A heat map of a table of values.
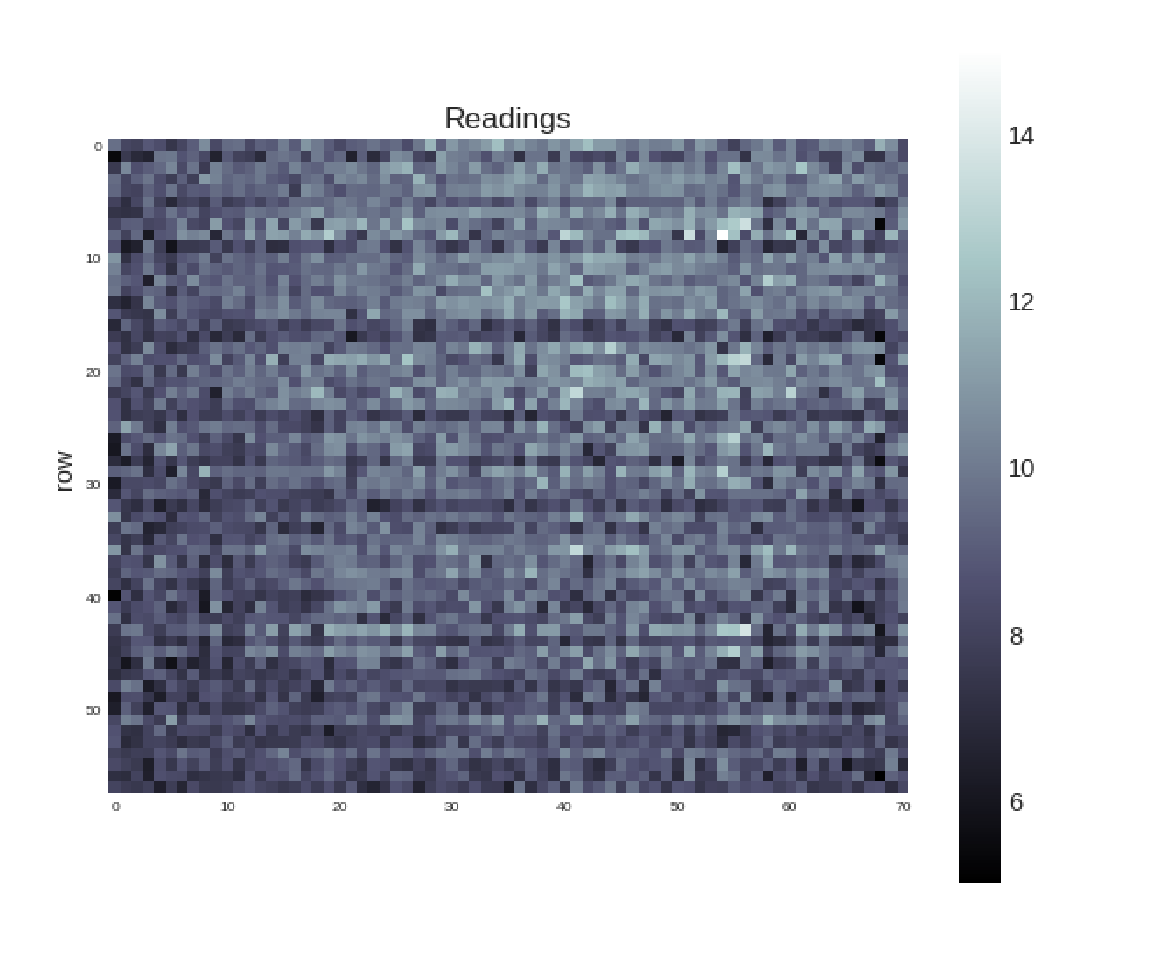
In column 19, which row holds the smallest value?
52
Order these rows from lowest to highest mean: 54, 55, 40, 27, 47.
55, 47, 40, 54, 27
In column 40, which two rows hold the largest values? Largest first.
8, 14
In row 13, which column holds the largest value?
33
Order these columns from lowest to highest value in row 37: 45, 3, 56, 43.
56, 3, 45, 43
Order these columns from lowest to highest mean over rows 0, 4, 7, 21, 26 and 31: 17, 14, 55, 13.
13, 14, 17, 55
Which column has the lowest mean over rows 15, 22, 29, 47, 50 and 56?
3
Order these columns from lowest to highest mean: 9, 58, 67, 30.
9, 67, 58, 30
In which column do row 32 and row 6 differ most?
66
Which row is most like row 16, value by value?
50
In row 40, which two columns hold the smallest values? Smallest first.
0, 8
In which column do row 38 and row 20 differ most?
42
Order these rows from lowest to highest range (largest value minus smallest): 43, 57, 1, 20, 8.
57, 20, 1, 43, 8
